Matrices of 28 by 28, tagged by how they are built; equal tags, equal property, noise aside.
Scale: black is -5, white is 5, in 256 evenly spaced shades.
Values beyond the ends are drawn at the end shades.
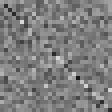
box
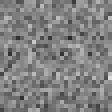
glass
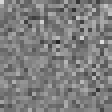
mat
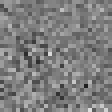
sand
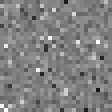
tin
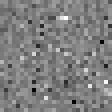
tin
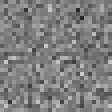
glass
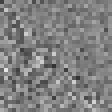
sand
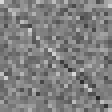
box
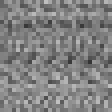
glass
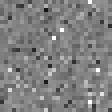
tin
